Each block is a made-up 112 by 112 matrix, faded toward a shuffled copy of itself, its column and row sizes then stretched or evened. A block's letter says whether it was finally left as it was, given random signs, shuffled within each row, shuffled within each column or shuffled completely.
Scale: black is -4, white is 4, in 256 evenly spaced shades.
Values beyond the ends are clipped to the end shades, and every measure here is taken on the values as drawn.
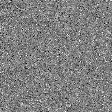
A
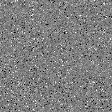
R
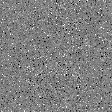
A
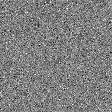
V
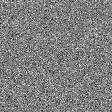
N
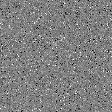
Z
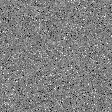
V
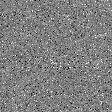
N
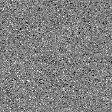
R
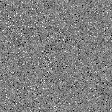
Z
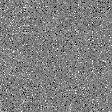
Z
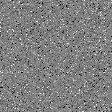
R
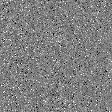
A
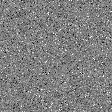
V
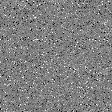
N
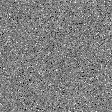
V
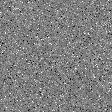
V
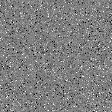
R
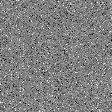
A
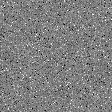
V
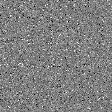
R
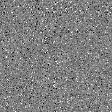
Z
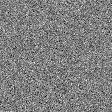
V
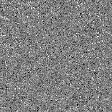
Z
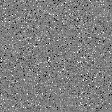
Z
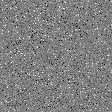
V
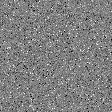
V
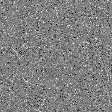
R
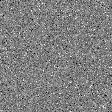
V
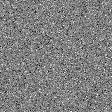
V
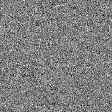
Z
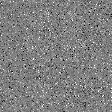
R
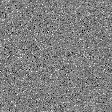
N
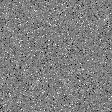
V
